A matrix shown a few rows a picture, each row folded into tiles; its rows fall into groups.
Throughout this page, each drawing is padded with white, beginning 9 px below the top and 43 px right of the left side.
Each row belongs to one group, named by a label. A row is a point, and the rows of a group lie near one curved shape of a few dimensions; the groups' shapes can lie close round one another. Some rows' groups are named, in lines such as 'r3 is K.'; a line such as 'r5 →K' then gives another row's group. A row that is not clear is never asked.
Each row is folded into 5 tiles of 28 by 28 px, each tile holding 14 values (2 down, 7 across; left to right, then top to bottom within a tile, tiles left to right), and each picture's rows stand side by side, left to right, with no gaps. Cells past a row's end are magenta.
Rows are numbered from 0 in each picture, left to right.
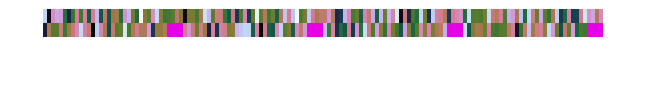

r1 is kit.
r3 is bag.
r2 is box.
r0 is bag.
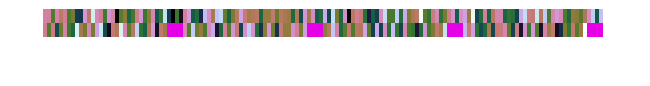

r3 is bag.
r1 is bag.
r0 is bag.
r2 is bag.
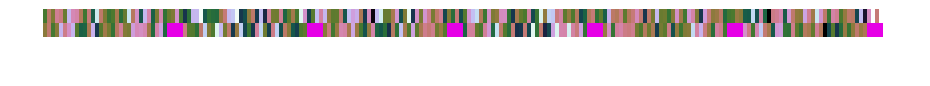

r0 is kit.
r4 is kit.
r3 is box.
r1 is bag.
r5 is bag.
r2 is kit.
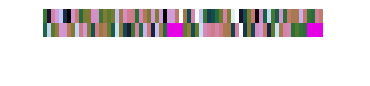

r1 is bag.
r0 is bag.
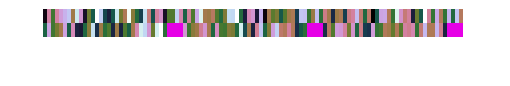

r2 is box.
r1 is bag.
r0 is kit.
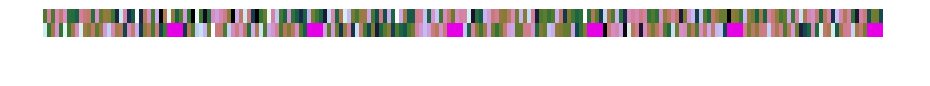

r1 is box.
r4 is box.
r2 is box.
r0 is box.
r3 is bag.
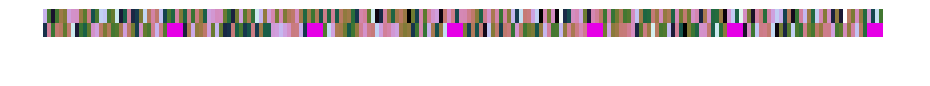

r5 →box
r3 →box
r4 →bag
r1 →box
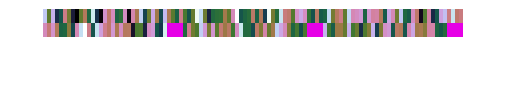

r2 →bag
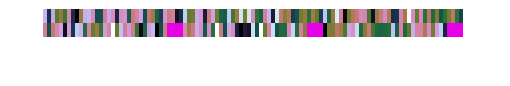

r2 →box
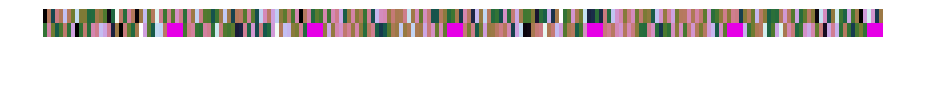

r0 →kit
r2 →kit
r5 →box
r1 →box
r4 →kit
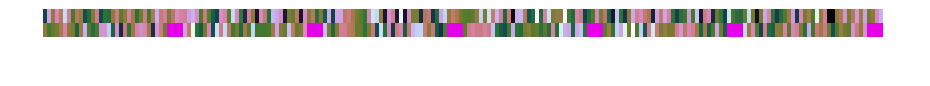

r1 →box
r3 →kit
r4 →box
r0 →kit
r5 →box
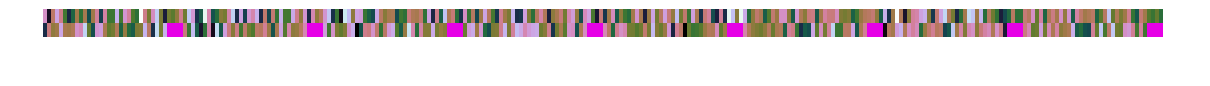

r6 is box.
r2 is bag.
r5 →kit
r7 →kit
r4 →bag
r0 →bag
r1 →box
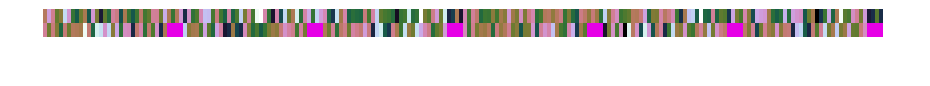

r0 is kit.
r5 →bag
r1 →box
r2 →bag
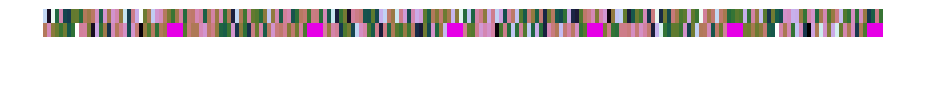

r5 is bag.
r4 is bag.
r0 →bag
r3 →bag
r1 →kit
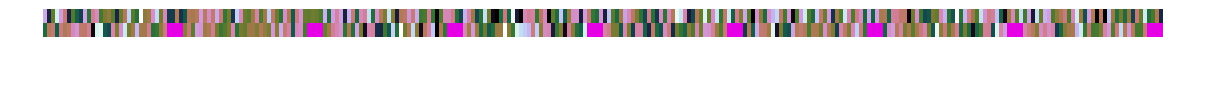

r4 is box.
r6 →bag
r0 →bag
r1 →kit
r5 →box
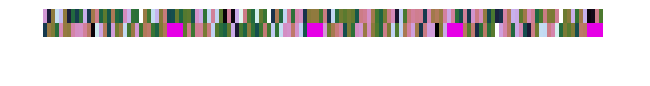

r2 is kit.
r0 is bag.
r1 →kit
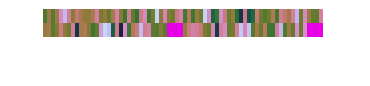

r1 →kit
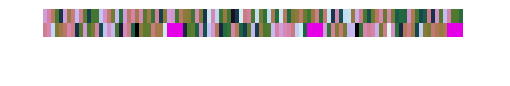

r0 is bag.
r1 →box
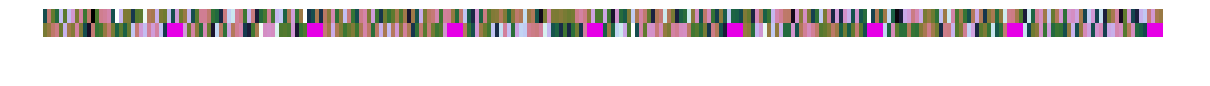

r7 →bag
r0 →box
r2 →kit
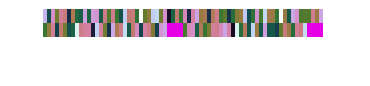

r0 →bag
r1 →bag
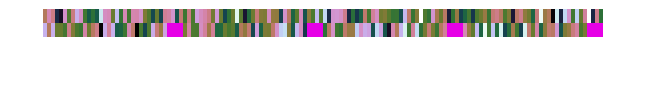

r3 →box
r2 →bag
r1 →kit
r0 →bag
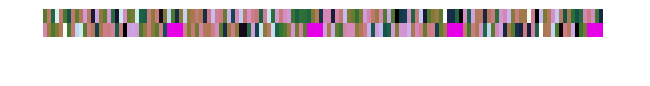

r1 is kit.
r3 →kit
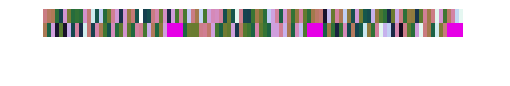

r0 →box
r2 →kit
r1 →kit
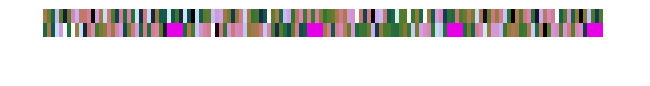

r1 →box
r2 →kit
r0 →box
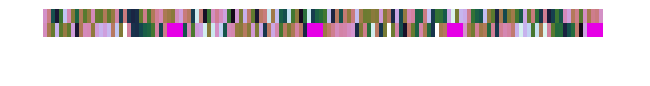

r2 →bag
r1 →box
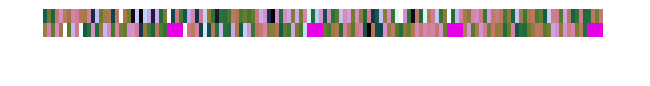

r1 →box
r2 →box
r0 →box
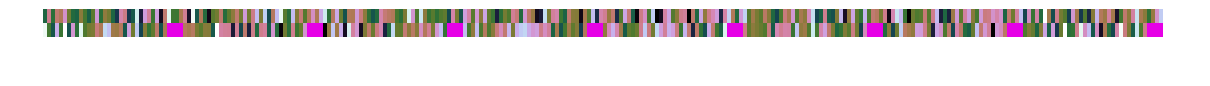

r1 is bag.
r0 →box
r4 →kit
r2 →box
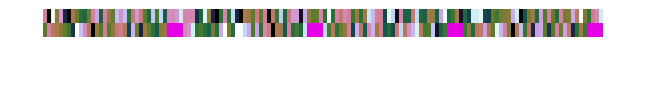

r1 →kit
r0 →bag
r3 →bag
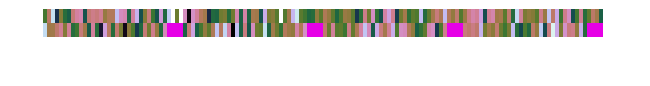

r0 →bag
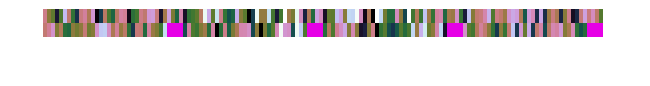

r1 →kit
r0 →kit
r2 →kit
